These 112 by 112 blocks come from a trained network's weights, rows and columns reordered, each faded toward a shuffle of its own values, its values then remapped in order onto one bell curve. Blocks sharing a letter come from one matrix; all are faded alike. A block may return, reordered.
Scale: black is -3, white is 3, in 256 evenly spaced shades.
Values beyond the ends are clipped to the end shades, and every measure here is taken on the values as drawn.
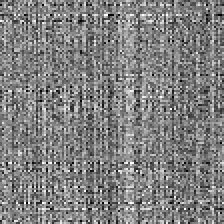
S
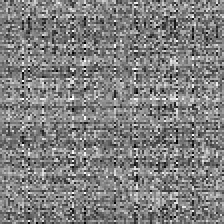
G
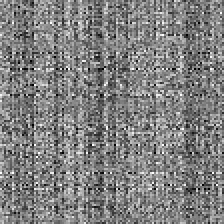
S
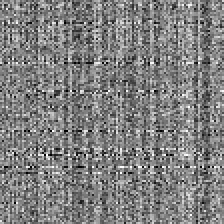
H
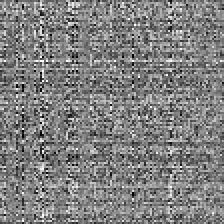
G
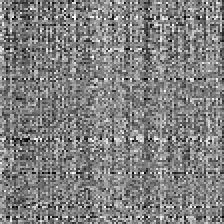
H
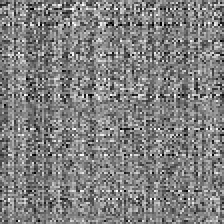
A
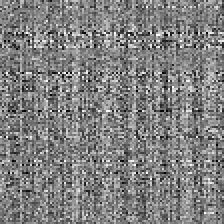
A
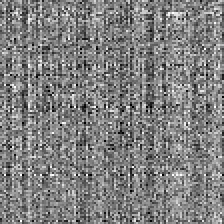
S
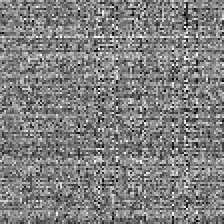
G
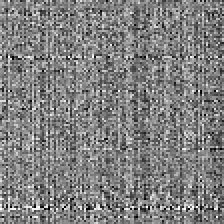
H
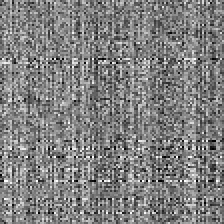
H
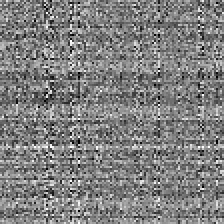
G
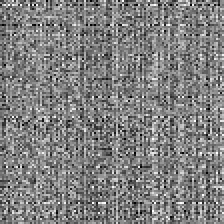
A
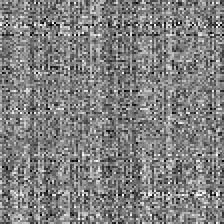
A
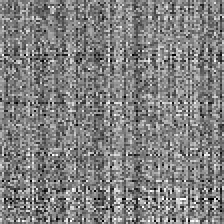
S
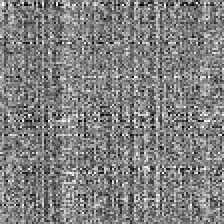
H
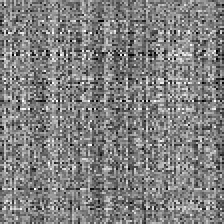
H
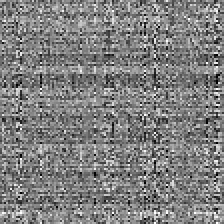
G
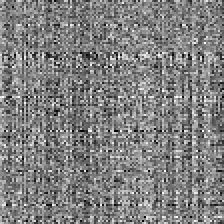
A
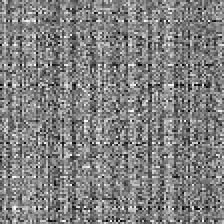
S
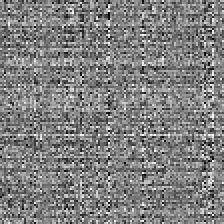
G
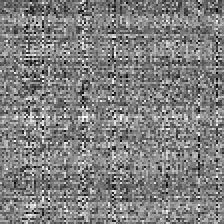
G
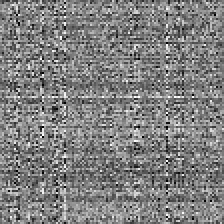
G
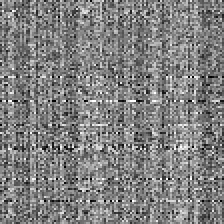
H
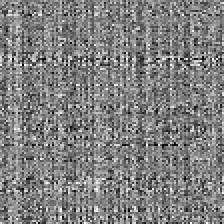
A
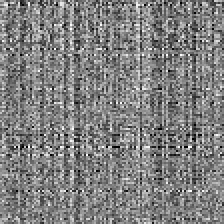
S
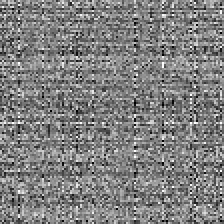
G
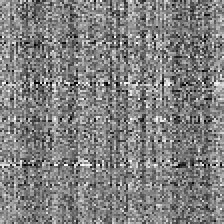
H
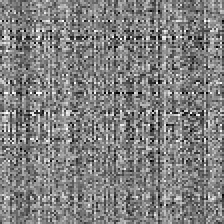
S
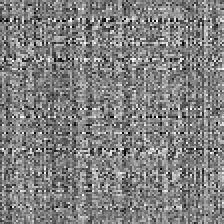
A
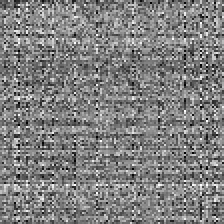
G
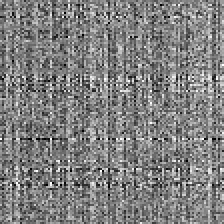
S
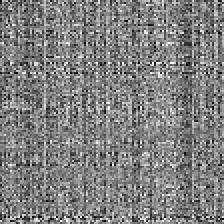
A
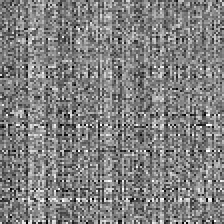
S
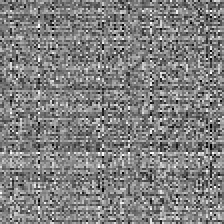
G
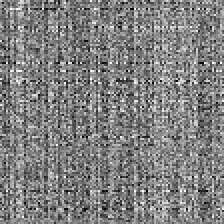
H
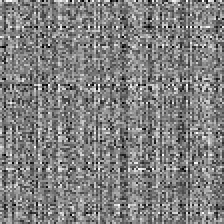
S
